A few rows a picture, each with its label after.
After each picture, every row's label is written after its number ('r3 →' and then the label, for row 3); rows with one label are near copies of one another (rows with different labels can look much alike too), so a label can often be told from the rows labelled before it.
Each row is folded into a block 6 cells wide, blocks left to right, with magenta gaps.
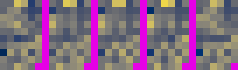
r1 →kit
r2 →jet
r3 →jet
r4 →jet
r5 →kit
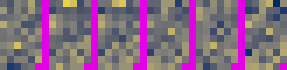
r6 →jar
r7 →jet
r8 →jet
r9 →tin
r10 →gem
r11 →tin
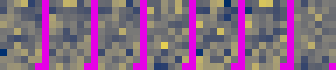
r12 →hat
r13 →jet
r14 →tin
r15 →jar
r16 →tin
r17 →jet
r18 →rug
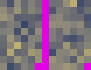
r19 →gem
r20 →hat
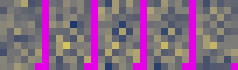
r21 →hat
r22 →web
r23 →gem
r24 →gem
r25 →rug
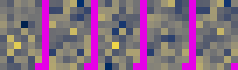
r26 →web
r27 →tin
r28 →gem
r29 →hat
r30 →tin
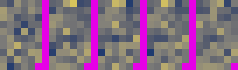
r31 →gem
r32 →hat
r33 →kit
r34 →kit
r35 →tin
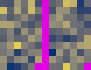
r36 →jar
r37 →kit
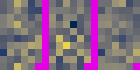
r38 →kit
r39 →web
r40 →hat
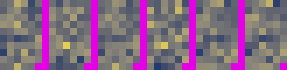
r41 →kit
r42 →rug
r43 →kit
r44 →jar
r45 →hat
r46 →hat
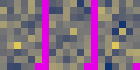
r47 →jar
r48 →tin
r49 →gem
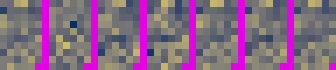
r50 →jet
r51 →web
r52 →hat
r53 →kit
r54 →jet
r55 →hat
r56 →jet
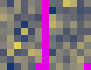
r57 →gem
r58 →jet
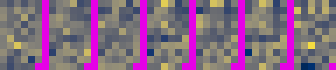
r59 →rug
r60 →hat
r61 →tin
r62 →kit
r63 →jet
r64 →kit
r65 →jar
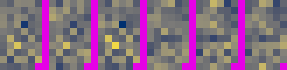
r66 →web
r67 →gem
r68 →web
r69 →hat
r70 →kit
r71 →kit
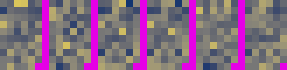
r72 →jet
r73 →gem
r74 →tin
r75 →tin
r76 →jar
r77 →kit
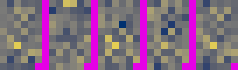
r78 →rug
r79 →jet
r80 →web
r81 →gem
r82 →rug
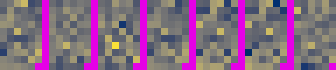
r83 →hat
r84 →rug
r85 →web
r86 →hat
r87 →tin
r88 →tin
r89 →jar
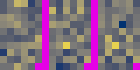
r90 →kit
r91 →jar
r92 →web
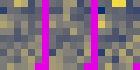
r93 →jet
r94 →tin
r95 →jet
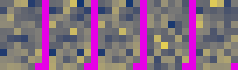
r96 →hat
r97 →tin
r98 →tin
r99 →web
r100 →jet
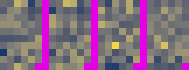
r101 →kit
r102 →jet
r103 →jar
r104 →rug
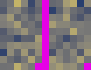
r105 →kit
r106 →tin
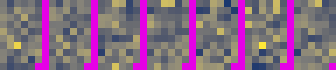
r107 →rug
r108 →gem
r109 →kit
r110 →jet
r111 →tin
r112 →jar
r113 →hat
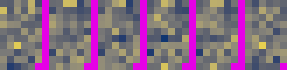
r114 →jar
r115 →jet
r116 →hat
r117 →kit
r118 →kit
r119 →rug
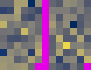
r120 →tin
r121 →web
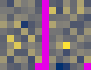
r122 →web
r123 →jar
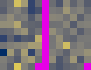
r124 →kit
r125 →rug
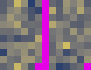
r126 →kit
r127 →jar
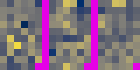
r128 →web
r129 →kit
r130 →jet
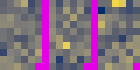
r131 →hat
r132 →rug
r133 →jet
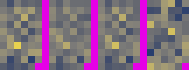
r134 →rug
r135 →rug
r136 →rug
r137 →tin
